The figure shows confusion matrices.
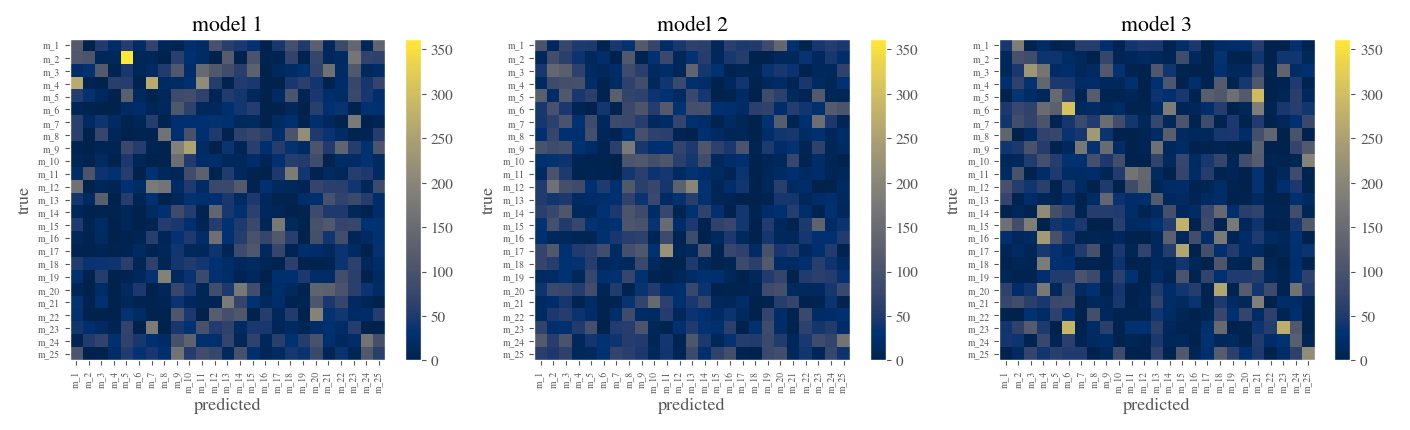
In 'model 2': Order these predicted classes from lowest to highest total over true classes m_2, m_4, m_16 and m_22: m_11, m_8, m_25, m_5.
m_5, m_25, m_11, m_8
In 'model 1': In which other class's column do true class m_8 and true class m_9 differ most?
m_19
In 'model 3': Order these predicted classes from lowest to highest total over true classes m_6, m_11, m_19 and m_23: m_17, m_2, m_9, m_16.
m_16, m_9, m_17, m_2
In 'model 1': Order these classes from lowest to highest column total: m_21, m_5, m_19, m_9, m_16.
m_16, m_19, m_21, m_5, m_9
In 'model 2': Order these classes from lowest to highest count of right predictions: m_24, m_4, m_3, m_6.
m_6, m_24, m_4, m_3
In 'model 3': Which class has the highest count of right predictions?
m_6
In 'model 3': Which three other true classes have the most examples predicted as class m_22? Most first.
m_8, m_20, m_23
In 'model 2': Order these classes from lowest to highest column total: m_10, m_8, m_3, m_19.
m_10, m_19, m_3, m_8
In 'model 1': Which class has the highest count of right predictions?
m_9
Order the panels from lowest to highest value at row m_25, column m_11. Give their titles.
model 3, model 2, model 1
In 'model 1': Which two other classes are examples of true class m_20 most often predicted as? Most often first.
m_14, m_21
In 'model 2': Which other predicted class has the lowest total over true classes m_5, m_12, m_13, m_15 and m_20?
m_18
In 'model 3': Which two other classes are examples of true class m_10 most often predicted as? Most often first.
m_25, m_21
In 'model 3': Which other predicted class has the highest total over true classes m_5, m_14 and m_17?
m_21
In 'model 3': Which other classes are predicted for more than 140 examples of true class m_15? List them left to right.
m_1, m_3, m_19
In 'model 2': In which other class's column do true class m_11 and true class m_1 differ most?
m_20
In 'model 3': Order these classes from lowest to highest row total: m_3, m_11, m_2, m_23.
m_2, m_11, m_3, m_23
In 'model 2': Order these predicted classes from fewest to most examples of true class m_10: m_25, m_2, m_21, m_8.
m_25, m_2, m_21, m_8
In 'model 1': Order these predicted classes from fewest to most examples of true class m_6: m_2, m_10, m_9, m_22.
m_2, m_22, m_10, m_9
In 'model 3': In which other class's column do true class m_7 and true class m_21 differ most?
m_9
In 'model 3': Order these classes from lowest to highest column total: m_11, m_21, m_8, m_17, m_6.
m_11, m_17, m_8, m_6, m_21
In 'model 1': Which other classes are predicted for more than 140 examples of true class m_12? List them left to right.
m_1, m_7, m_8
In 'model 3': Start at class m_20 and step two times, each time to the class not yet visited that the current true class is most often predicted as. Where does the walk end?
m_4
